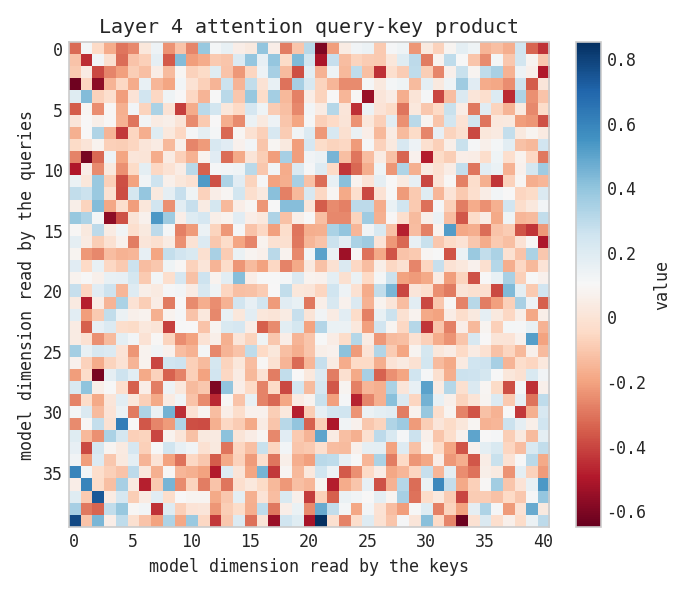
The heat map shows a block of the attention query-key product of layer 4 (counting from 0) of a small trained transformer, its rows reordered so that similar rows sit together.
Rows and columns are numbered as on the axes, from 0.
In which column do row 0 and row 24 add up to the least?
40
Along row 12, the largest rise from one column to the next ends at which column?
5
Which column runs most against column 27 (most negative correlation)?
39
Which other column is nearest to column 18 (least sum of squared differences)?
37
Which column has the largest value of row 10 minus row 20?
28
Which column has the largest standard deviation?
2
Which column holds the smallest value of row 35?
12
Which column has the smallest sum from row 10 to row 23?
30
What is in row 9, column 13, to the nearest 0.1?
-0.3
